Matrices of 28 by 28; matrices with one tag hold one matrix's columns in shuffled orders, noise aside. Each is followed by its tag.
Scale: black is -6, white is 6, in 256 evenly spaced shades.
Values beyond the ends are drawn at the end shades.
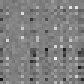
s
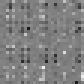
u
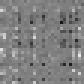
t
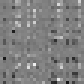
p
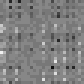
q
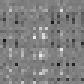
t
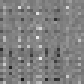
s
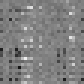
s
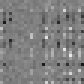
t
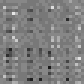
s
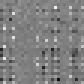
s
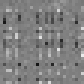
t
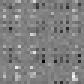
u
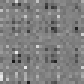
u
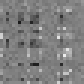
t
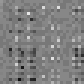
s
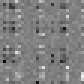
u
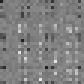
q
